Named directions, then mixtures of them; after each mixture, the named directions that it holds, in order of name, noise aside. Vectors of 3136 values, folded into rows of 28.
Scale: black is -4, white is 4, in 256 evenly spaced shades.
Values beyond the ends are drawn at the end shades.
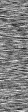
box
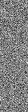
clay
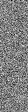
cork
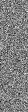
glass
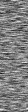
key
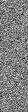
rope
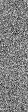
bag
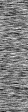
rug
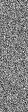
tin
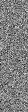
glass.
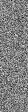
cork, tin.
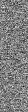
glass, key.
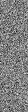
bag, glass, rope.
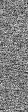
bag, box, clay.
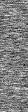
rug.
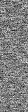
clay, glass, key.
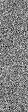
bag, rope.
